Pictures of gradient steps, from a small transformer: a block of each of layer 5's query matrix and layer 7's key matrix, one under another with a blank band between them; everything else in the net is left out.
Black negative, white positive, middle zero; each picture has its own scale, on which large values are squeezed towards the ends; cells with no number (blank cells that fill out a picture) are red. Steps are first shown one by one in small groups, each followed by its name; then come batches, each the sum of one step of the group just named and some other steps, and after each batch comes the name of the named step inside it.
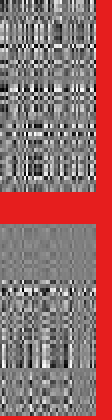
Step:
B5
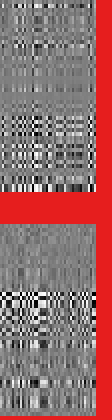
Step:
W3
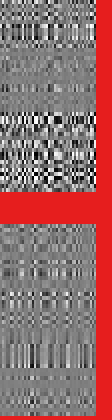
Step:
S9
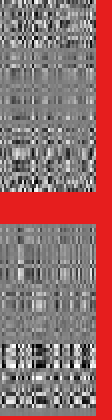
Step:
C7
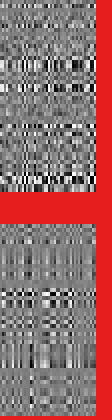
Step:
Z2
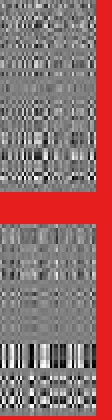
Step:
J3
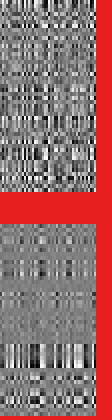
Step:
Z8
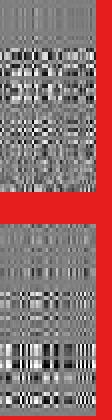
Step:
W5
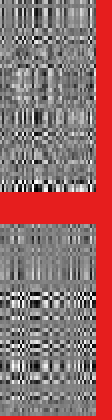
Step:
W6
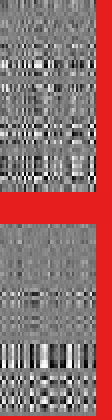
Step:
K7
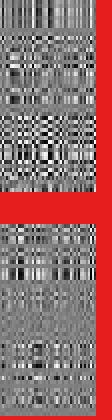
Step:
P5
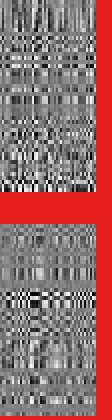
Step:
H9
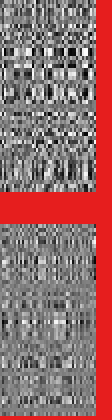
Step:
P5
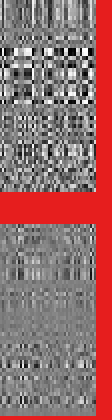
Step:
P5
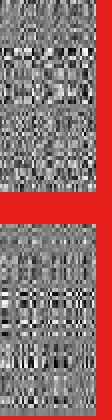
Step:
W5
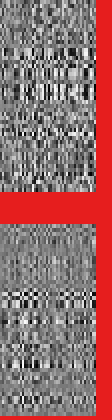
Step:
W6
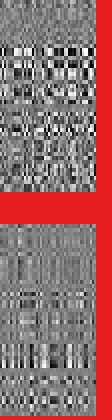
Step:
K7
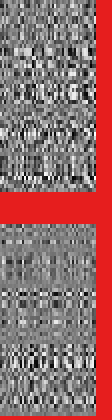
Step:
K7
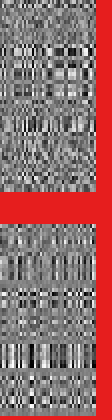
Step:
J3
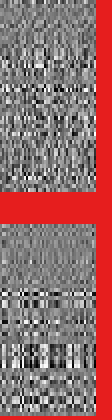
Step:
K7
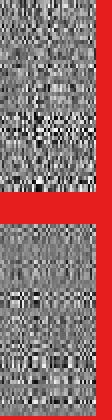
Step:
W6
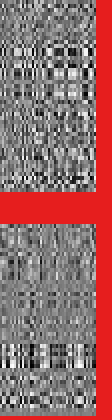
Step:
J3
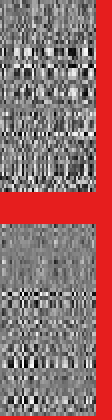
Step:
H9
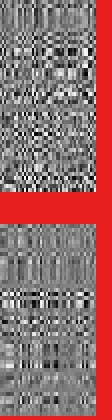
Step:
W5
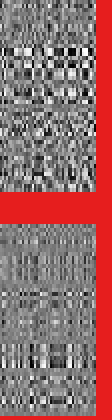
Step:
K7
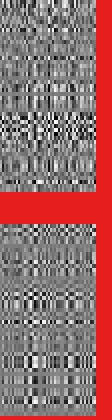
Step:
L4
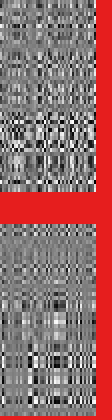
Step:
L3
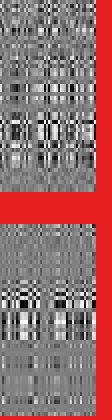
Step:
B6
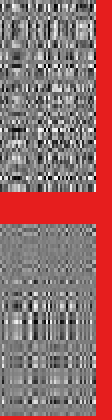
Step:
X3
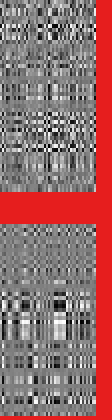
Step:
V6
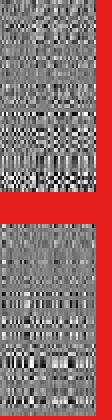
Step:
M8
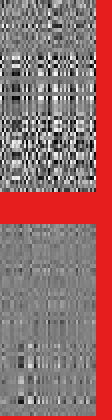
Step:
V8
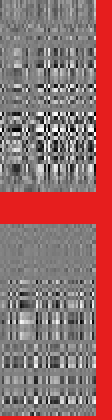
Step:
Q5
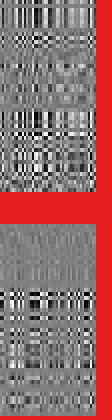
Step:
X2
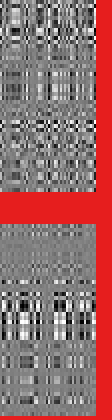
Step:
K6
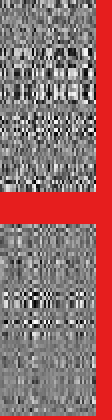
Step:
L4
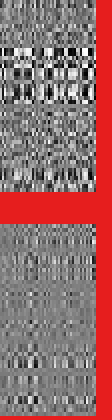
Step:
V8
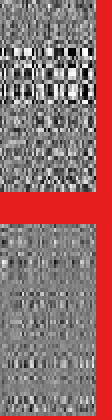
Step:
X3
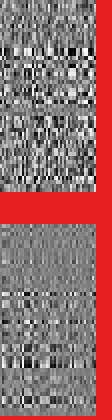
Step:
X3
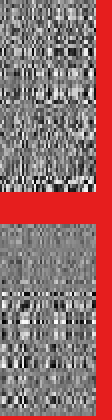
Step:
K6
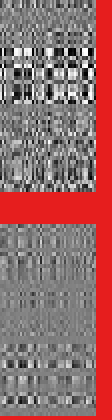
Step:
V8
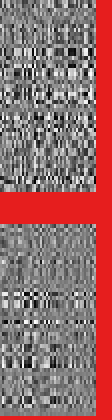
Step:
L4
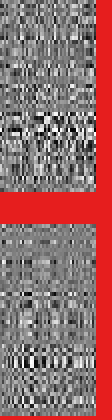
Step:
Q5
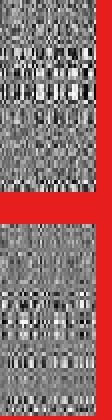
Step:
K6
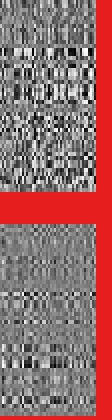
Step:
L4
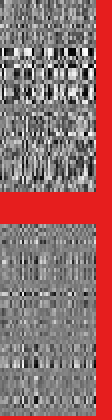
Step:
V8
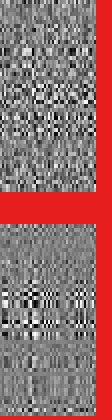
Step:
L4
